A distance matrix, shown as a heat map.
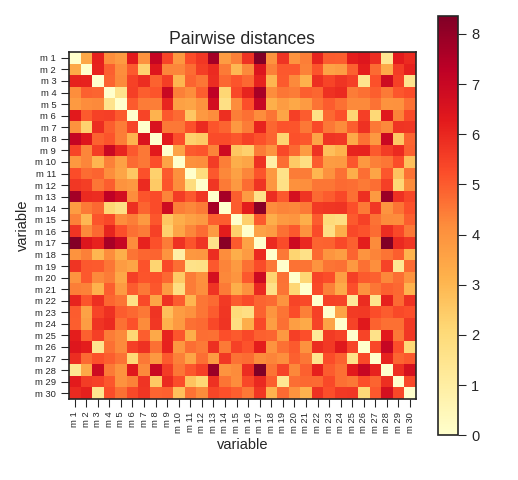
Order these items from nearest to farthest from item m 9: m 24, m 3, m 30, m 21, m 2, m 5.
m 24, m 21, m 2, m 30, m 3, m 5
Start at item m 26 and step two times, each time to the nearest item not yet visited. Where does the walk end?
m 30
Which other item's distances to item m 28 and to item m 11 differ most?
m 8
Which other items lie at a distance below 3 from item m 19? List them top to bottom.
m 8, m 11, m 12, m 29
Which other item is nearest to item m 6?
m 22
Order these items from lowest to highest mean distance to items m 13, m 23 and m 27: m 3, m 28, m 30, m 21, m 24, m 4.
m 24, m 21, m 30, m 3, m 4, m 28
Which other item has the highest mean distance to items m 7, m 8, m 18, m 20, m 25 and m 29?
m 17
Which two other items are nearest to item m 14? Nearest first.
m 5, m 4
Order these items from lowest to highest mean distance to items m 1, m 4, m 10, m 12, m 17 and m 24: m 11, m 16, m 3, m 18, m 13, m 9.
m 18, m 11, m 16, m 9, m 3, m 13
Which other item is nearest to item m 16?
m 23
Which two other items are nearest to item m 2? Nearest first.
m 7, m 15
